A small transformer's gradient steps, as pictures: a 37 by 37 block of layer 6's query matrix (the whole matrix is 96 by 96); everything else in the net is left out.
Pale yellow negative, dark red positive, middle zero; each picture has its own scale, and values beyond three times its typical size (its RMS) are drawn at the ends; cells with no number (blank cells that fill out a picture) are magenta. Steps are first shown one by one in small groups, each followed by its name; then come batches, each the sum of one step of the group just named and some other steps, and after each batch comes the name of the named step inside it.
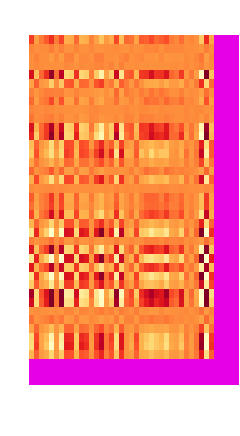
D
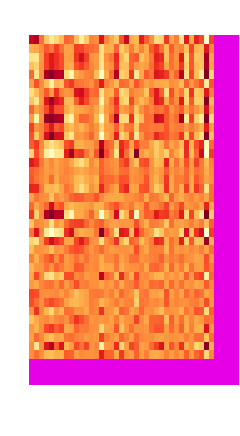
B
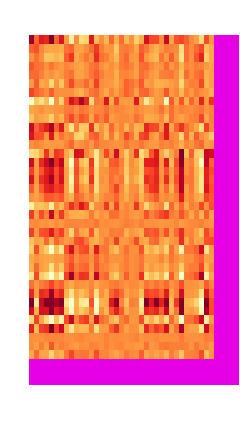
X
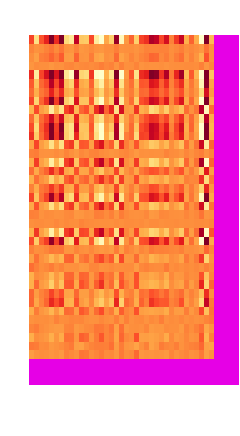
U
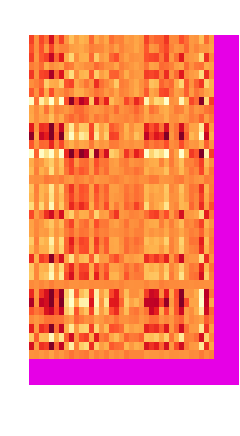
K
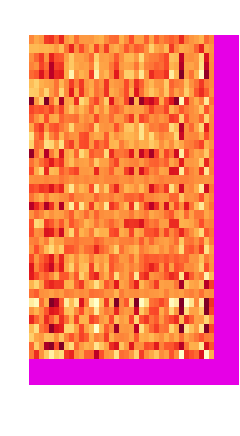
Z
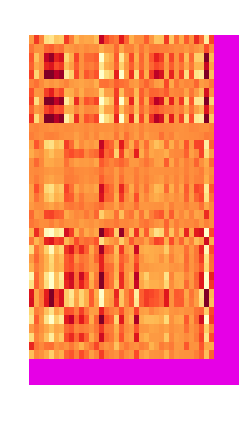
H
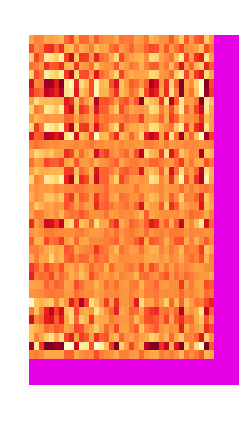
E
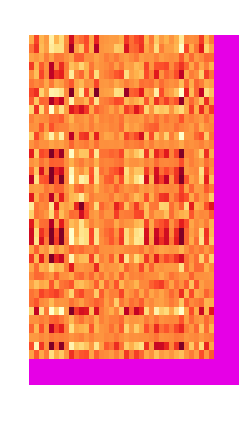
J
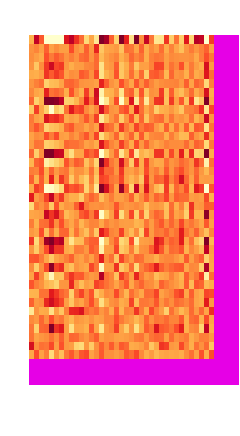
J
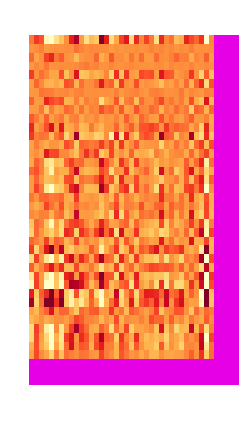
D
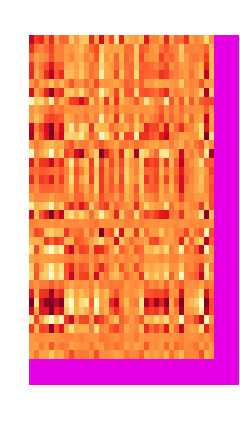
X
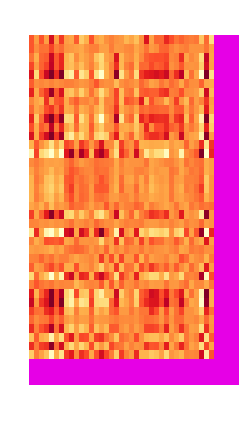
K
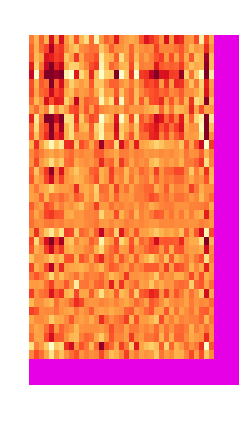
U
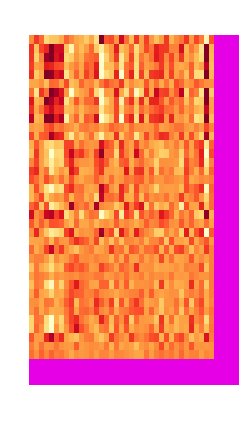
H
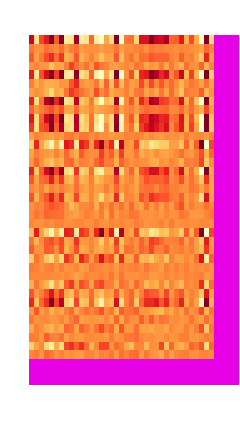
U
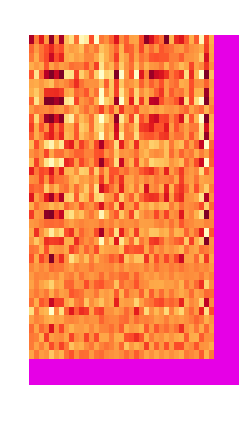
U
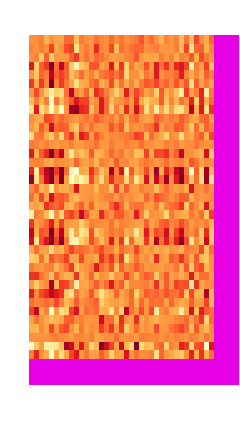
J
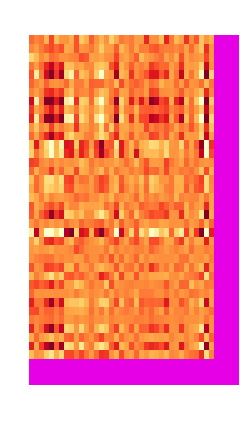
B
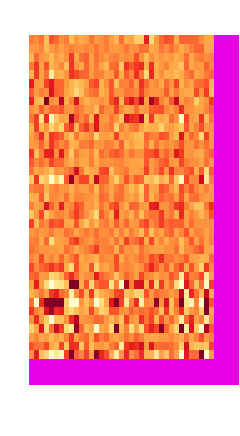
Z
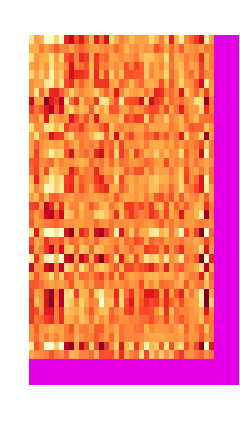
D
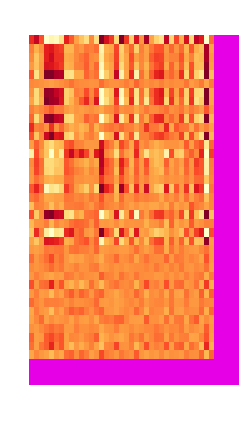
B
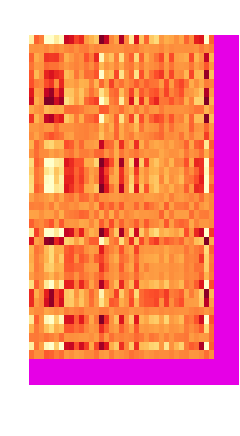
H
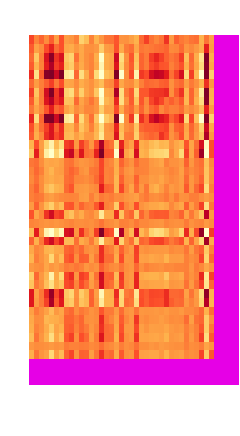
H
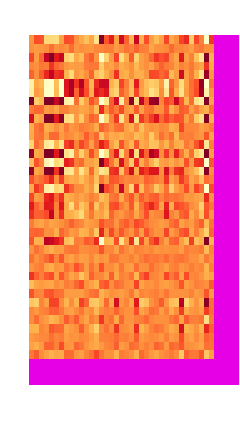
Z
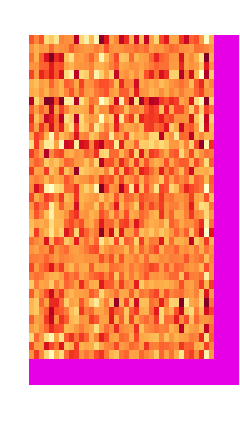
Z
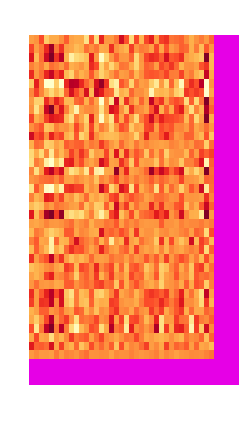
K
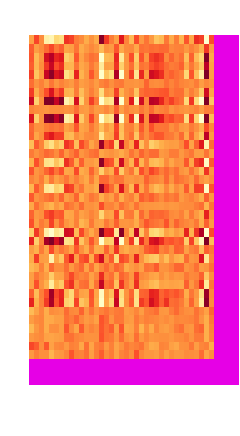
H
